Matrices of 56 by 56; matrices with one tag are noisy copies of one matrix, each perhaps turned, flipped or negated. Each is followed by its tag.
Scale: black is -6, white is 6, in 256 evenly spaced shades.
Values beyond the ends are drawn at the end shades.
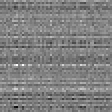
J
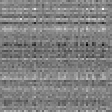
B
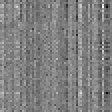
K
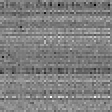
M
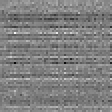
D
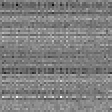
M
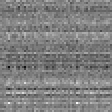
B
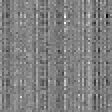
J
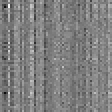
K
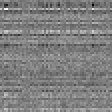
K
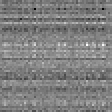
B
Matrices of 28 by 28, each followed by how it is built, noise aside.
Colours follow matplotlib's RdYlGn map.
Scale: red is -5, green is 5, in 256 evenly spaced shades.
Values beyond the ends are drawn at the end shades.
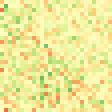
lower triangular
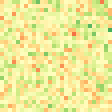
Toeplitz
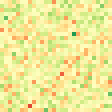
Hankel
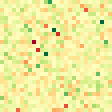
sparse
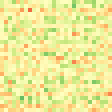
blocks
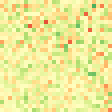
upper triangular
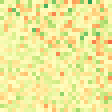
upper triangular
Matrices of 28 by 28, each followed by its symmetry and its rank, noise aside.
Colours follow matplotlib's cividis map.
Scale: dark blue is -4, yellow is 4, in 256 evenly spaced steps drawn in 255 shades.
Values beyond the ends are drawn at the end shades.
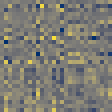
antisymmetric, rank four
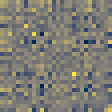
symmetric, rank four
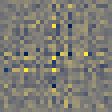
antisymmetric, rank four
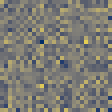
symmetric, rank four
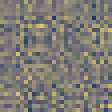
antisymmetric, rank four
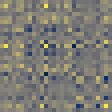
symmetric, rank three
